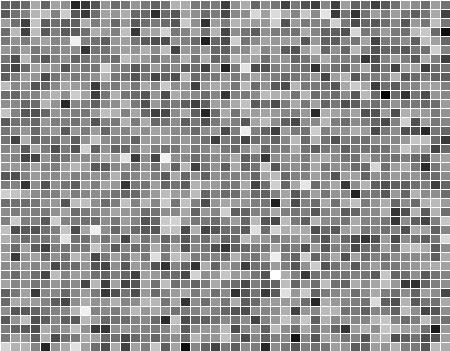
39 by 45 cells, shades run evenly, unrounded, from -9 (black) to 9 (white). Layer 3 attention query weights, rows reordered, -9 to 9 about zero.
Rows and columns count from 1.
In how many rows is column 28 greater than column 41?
22
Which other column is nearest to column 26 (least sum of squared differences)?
7
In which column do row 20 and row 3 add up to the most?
28
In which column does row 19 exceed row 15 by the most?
38
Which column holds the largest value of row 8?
25
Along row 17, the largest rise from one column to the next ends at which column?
9
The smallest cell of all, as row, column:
11, 39
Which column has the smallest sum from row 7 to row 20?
20
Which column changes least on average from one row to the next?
15
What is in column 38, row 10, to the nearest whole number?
-5
